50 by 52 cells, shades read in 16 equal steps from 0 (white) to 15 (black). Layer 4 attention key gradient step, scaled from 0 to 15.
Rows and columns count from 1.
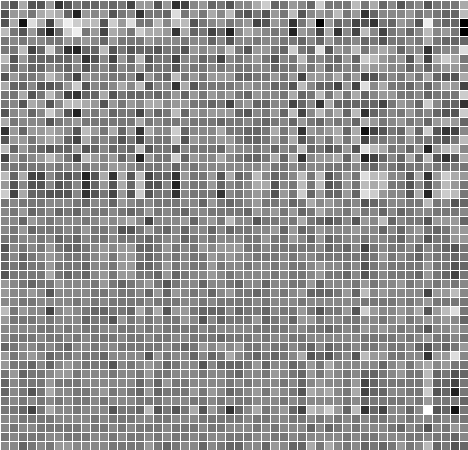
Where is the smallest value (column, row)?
48, 46
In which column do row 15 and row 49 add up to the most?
41
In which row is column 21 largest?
1
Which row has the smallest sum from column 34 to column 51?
20
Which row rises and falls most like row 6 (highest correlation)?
11
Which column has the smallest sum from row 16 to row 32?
36
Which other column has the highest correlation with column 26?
43
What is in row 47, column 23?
8
